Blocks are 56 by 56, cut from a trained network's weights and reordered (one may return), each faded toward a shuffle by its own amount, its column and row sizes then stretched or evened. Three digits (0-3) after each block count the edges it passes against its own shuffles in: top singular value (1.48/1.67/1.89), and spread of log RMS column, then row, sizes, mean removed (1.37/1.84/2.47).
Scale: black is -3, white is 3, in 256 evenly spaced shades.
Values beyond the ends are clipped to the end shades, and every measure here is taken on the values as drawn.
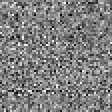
2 0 2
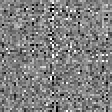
0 2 2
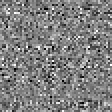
0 1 2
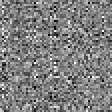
3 2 1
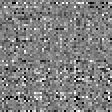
2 2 3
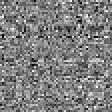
3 1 2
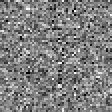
1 1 1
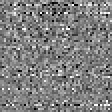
2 1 3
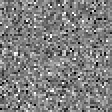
0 1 0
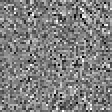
1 2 1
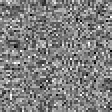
3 0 0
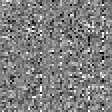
0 3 1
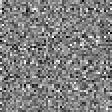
3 0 2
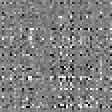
3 3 3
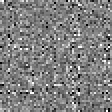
2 2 1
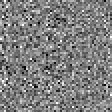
2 2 1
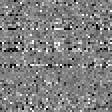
2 0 3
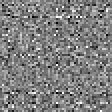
3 2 2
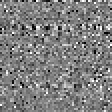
2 1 2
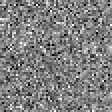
1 0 0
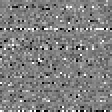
2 0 3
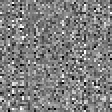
2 3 0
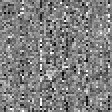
1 3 0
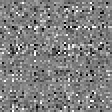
0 2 3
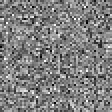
2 0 1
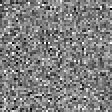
0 1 1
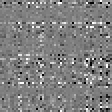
0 3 3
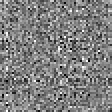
2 1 1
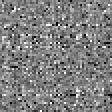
2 0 2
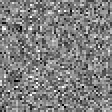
1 0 0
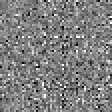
0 2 2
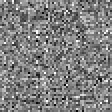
1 1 0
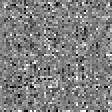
0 3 2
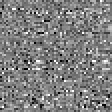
2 0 3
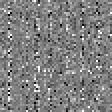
0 3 0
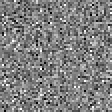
0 2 0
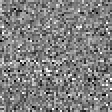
0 0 2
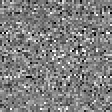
0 0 2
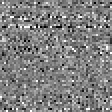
2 0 3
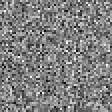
3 1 0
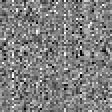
2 2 0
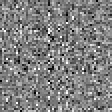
2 2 1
